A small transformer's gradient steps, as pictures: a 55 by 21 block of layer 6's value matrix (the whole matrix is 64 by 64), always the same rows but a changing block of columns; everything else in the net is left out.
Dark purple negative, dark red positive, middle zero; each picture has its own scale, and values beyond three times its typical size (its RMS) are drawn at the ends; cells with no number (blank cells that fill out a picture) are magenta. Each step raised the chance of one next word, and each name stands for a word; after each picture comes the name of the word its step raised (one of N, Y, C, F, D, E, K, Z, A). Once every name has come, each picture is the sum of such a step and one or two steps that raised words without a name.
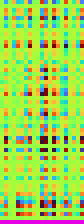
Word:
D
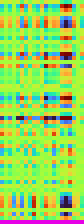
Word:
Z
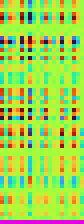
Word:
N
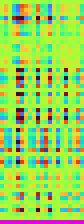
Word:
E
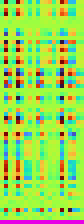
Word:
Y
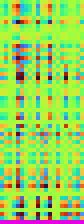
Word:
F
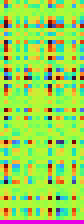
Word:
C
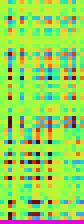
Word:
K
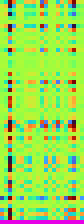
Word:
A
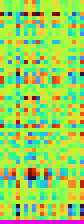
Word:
F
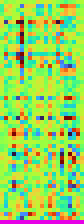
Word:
Z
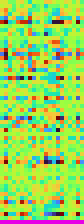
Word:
K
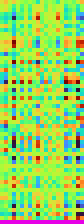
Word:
N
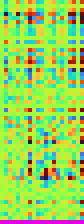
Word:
K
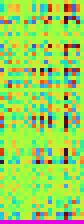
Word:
E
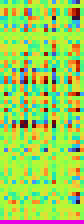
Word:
D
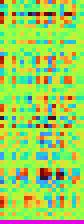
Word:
Z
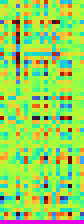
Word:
Z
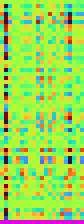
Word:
E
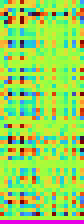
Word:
D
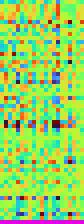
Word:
A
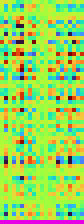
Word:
C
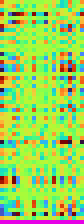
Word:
C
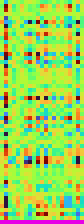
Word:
Z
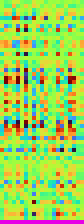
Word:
D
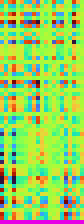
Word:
C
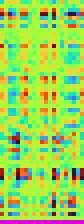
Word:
D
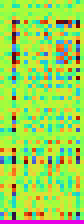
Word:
C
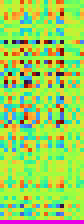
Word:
Y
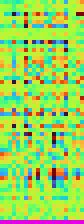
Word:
F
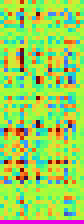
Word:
K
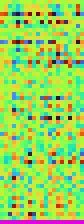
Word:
Z
